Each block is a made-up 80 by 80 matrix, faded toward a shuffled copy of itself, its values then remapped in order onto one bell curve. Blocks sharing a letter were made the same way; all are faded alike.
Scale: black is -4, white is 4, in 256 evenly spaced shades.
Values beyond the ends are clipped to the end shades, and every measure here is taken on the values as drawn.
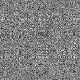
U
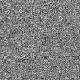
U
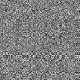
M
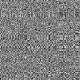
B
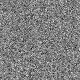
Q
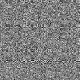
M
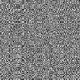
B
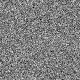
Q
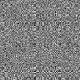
B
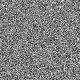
Q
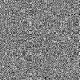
U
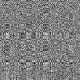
B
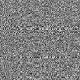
M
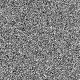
Q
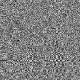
U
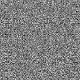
U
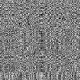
B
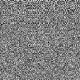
M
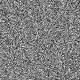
Q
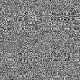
M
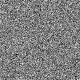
Q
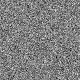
Q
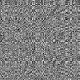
B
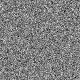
Q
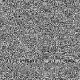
U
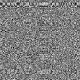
M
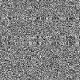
U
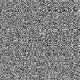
M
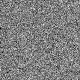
Q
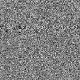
U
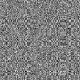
B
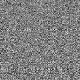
U
